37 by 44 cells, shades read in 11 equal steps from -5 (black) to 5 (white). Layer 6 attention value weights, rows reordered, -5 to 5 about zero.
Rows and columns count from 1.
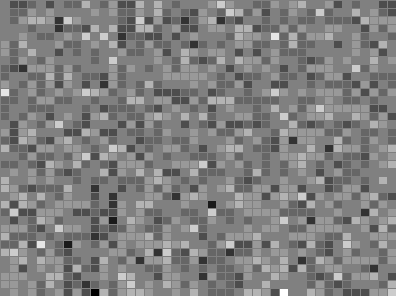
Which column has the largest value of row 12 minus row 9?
1
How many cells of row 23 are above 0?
11
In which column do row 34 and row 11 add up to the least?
42
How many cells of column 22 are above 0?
16
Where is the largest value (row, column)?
37, 32
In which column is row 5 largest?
31
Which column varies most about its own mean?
13
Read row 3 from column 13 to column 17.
0 -1 -2 3 -2
